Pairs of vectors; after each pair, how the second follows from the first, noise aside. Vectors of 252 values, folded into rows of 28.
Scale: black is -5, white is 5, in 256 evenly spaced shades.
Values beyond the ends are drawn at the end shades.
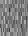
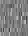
partly zeroed.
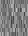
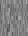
wrapped around, shrunk.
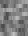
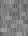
wrapped around, shrunk.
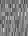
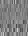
reversed, negated, partly zeroed.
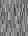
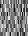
scaled up.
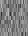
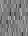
partly zeroed.
